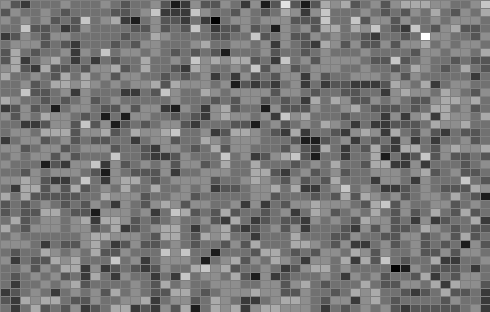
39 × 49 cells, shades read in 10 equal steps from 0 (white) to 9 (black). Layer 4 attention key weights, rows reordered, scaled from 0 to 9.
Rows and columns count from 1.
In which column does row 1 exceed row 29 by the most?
18
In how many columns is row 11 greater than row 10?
20
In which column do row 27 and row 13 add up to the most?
10
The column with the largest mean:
31
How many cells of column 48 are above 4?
26
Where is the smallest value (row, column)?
5, 43
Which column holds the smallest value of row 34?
21
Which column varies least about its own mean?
34
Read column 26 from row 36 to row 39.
5 3 7 4
